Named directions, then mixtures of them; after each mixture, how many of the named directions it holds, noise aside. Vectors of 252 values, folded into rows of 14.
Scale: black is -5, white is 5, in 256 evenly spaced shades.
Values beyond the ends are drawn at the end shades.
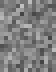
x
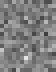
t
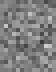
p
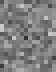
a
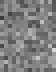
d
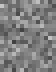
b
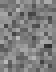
two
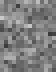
four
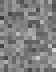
one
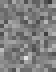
one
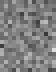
three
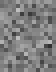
two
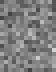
one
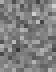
three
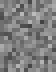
one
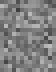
two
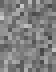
one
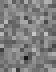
one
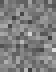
four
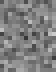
two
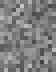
one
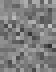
three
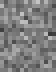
three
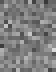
four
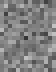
four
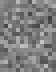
one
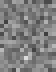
one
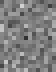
two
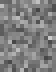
one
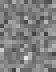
one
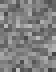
four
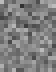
four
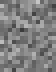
two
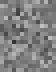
one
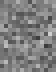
two
